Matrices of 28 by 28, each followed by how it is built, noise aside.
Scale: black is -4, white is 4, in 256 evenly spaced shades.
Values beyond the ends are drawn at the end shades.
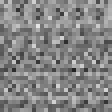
repeating columns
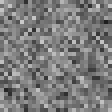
Toeplitz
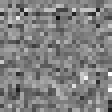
low rank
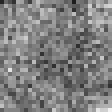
smooth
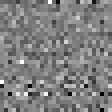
uneven rows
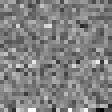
uneven rows
